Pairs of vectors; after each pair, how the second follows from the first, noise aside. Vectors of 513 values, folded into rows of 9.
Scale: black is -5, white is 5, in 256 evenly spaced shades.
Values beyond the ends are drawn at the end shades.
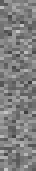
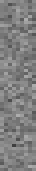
reversed, negated, shrunk.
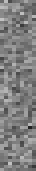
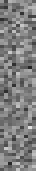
negated.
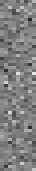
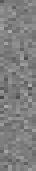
reversed, negated, shrunk.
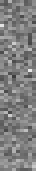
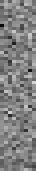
negated.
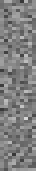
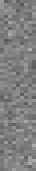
wrapped around, shrunk.
